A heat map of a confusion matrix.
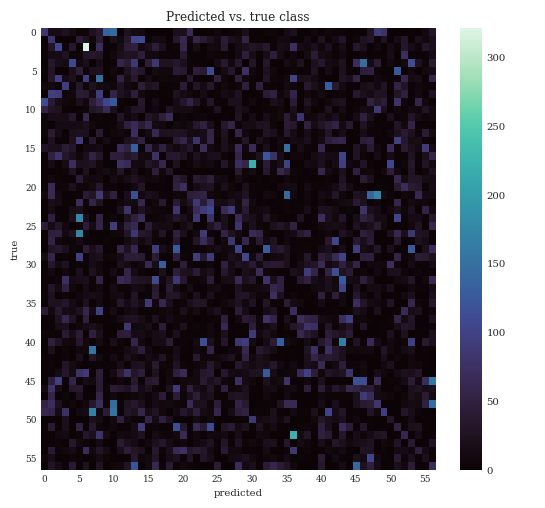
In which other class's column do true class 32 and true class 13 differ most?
43
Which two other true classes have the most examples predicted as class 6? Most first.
2, 44
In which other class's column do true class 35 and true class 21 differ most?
48
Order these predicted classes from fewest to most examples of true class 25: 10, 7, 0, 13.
7, 0, 13, 10
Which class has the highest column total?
13
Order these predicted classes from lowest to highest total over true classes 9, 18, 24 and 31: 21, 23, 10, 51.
23, 21, 10, 51
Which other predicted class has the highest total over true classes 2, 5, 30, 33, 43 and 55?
6
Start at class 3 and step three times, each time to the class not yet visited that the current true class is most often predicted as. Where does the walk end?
8
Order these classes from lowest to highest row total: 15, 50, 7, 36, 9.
50, 36, 7, 9, 15
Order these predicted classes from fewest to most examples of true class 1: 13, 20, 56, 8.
56, 8, 20, 13
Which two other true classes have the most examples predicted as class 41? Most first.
7, 49
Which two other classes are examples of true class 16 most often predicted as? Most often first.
32, 43
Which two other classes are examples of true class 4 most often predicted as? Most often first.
46, 53
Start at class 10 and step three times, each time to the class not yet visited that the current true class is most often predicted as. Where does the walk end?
45
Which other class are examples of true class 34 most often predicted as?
33
